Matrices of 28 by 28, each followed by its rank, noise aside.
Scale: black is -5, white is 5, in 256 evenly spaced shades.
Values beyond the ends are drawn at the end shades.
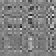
two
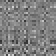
three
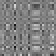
two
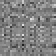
four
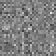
six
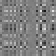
one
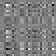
two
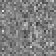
six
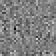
six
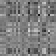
two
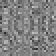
four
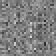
six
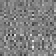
four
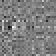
four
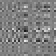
two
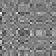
three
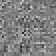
six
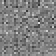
six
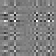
one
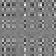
one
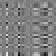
one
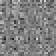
six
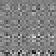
two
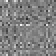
four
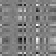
one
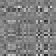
two
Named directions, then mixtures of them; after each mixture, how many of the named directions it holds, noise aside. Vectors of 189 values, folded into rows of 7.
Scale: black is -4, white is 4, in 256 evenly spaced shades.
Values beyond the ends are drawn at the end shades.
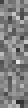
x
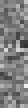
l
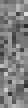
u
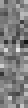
three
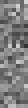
three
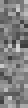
two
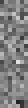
one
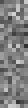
three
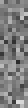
two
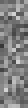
two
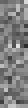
three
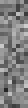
two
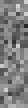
two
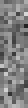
one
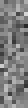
one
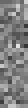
three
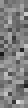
three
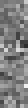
one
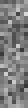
one
